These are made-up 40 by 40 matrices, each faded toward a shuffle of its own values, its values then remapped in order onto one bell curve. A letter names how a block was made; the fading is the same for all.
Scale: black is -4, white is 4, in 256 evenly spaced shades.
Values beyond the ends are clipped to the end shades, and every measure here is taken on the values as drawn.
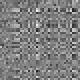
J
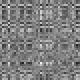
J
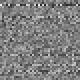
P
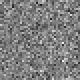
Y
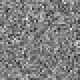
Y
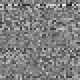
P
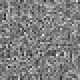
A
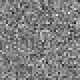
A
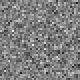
Y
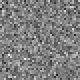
A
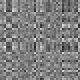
J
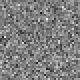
Y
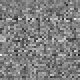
P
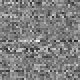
P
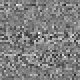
P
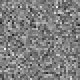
A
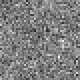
A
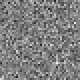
Y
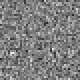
A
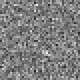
A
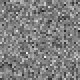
A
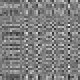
J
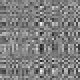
J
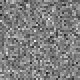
Y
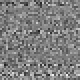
P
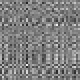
J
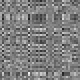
J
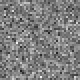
Y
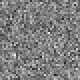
Y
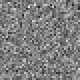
Y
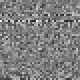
P
